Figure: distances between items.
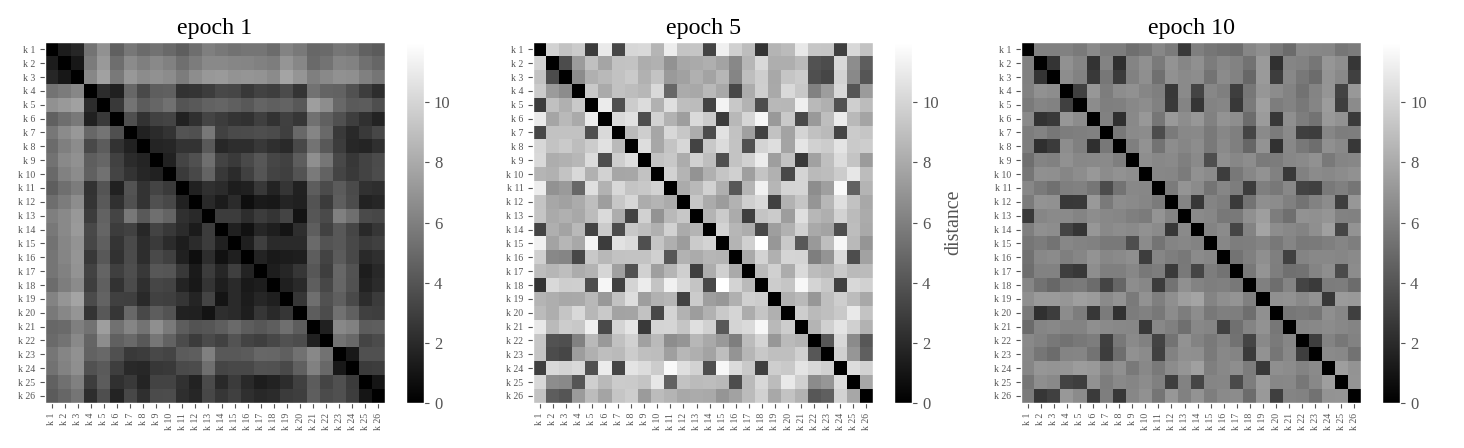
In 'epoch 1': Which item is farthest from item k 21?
k 5
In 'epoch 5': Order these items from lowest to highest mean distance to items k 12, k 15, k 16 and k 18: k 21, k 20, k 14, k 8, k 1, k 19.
k 19, k 14, k 1, k 21, k 20, k 8
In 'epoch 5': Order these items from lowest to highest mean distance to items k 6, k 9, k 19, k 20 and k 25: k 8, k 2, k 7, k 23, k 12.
k 12, k 2, k 23, k 7, k 8
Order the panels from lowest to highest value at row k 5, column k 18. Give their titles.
epoch 5, epoch 1, epoch 10
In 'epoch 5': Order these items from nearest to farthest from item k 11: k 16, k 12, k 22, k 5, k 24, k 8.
k 16, k 22, k 12, k 8, k 5, k 24
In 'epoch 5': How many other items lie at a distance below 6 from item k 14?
5
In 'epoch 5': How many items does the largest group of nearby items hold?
6
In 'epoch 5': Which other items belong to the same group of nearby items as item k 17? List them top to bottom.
k 8, k 13
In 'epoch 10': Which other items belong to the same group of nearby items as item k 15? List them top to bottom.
k 9
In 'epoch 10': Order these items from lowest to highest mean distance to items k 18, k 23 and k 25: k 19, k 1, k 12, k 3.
k 12, k 3, k 1, k 19
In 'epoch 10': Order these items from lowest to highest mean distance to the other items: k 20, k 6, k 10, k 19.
k 20, k 6, k 10, k 19
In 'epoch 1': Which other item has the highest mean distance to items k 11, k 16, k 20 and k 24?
k 3
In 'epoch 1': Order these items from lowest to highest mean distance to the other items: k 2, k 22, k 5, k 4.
k 4, k 22, k 5, k 2
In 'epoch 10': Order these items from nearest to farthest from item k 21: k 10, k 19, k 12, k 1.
k 10, k 1, k 12, k 19
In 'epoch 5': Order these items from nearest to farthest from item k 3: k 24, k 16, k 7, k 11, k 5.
k 16, k 11, k 5, k 7, k 24
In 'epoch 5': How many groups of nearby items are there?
7
